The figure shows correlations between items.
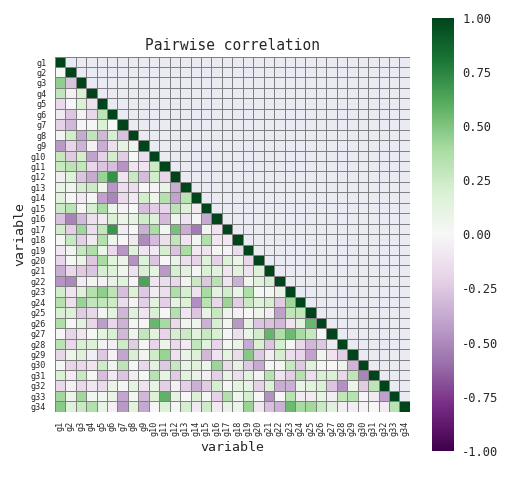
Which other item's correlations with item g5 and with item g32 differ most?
g23
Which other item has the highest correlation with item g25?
g26
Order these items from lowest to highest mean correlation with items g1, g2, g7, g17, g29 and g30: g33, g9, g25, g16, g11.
g9, g16, g25, g11, g33
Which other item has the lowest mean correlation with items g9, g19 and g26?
g18
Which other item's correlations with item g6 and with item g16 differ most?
g17
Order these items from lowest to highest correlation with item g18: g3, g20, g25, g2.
g3, g25, g20, g2
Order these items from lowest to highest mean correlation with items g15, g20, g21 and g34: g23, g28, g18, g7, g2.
g7, g28, g2, g18, g23
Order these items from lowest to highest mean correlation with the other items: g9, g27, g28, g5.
g9, g28, g5, g27
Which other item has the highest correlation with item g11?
g33
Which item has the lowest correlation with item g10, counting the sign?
g4
